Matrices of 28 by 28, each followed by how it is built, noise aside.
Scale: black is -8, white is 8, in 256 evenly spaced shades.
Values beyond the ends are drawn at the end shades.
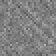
Toeplitz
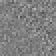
upper triangular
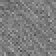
Toeplitz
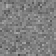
noise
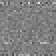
uneven rows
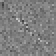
banded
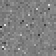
sparse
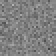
noise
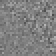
upper triangular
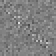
banded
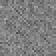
Toeplitz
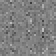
uneven columns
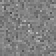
banded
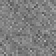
Toeplitz
